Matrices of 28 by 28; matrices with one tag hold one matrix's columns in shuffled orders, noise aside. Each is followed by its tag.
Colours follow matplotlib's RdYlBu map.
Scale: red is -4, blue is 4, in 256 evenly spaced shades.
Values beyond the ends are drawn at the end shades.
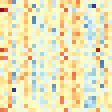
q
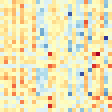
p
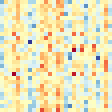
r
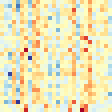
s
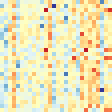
q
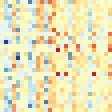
r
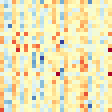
r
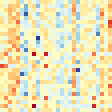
p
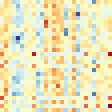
p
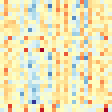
s
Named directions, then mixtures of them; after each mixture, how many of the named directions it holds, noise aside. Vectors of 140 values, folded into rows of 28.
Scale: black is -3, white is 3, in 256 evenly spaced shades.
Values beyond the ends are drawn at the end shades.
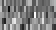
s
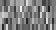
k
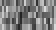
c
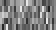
one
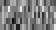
three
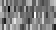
one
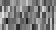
two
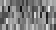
two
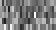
two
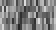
one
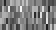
two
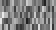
three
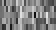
three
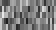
two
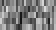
one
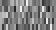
one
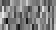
two
